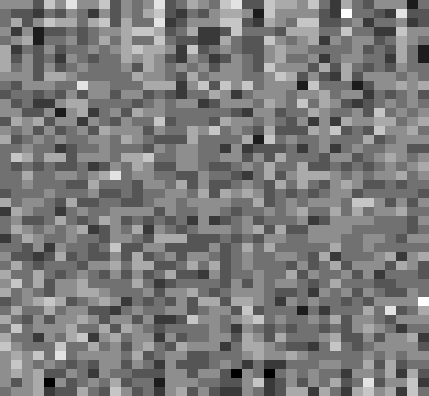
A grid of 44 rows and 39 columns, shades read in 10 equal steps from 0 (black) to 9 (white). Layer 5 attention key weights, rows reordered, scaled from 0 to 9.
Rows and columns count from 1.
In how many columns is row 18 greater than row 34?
15
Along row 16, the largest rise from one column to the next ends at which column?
25
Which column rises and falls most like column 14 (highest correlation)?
37
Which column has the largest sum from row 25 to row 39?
23
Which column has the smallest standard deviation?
3
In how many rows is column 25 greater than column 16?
23
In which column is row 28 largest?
11
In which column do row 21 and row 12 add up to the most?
28
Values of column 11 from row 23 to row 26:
4 5 5 5
